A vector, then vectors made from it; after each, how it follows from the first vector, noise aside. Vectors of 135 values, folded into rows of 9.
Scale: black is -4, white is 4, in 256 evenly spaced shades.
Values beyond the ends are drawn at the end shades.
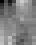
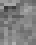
wrapped around, shrunk.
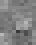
wrapped around, shrunk.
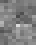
wrapped around, negated, shrunk.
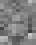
wrapped around, negated, shrunk.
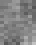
reversed, negated, shrunk.
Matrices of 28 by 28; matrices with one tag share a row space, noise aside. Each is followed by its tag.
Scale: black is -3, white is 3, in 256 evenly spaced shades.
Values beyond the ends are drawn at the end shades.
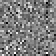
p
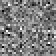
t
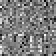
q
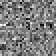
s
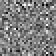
p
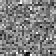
s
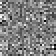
q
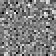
p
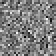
p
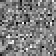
s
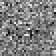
s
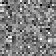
t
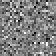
p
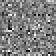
t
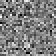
s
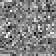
t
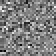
s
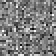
s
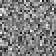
q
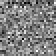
s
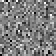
p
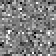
t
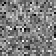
s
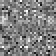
t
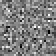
t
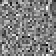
p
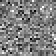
s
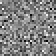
q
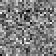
s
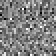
q
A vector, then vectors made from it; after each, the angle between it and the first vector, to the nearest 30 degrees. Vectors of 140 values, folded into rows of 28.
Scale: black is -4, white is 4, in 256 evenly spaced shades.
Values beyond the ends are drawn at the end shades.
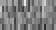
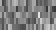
90 degrees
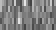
60 degrees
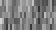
90 degrees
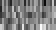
120 degrees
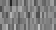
120 degrees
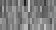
150 degrees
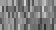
30 degrees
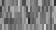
120 degrees
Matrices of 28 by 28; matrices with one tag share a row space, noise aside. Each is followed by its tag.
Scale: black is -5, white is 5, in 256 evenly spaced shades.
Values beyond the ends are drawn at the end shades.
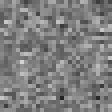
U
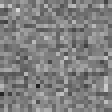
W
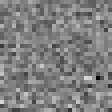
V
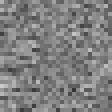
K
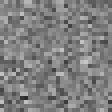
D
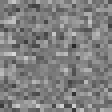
K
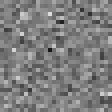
U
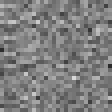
K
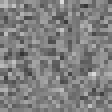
D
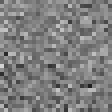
D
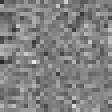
K
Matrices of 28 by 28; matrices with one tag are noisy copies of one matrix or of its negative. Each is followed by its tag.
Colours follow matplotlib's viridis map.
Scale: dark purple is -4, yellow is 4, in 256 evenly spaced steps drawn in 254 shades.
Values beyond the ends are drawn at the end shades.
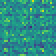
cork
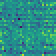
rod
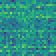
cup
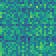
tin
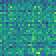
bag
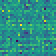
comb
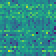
cup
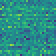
rod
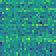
tin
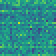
bag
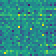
rod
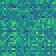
cup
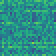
bag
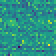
cup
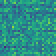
cup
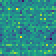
rod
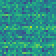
cork
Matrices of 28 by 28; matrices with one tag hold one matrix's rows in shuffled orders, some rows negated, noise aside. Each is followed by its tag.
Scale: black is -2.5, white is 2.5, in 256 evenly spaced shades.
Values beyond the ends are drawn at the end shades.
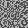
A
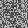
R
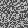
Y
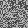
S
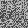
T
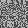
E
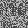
S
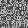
T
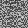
R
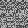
T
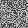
E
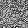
S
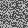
S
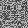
R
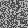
Y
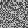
S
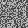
E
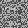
R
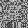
R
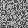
E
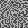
A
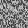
S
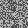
S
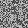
S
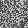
Y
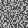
A
